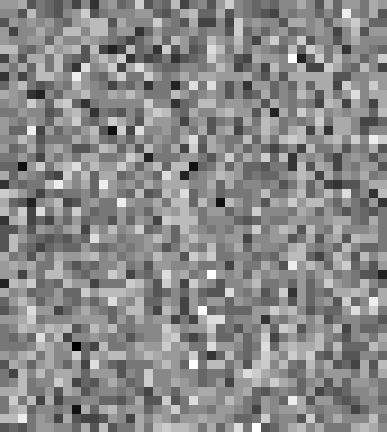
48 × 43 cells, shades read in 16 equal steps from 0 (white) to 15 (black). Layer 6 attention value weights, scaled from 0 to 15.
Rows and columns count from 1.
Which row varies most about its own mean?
7
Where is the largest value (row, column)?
39, 9
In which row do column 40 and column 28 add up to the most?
41
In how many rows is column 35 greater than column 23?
19
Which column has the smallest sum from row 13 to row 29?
34
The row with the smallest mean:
16
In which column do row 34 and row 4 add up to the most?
38
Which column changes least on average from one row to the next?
27
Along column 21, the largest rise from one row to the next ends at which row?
20
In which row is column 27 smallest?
48
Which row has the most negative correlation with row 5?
26
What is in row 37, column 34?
10
